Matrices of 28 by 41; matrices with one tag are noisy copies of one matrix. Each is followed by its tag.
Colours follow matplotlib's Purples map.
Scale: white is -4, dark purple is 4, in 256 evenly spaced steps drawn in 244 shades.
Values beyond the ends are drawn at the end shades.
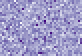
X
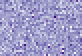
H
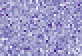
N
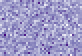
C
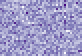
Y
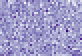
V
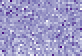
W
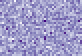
X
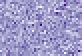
Y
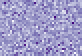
H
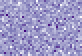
N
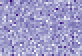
W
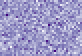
N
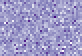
H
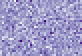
X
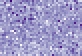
W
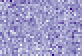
W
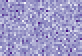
V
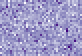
V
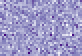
C
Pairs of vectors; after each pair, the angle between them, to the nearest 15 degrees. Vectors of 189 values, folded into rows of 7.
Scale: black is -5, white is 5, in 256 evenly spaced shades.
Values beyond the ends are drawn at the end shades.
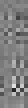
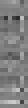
75 degrees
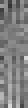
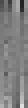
90 degrees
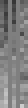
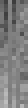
15 degrees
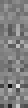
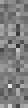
150 degrees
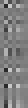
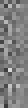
45 degrees
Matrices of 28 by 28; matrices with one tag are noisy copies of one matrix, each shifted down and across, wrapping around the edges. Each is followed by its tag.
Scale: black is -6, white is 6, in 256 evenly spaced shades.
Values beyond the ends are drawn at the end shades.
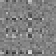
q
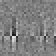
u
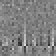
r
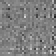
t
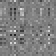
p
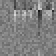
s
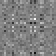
p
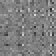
t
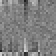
s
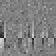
u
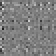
t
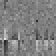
s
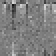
s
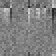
s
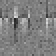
s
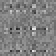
q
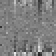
s
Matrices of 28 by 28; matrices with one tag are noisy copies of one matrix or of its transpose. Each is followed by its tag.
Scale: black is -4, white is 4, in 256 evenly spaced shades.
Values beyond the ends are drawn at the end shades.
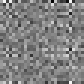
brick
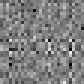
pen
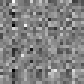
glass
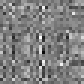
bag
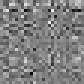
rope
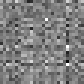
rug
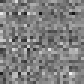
glass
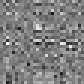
bag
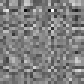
rope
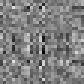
bag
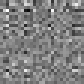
rope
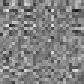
rope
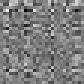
rope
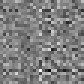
pen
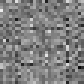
rug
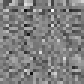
rope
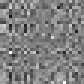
rope
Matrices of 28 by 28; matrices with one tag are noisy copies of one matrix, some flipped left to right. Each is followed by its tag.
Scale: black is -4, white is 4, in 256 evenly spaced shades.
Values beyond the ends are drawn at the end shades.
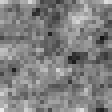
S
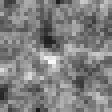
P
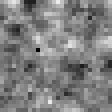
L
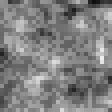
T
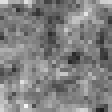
S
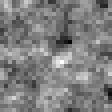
P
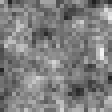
T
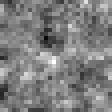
P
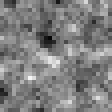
P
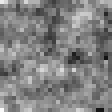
S
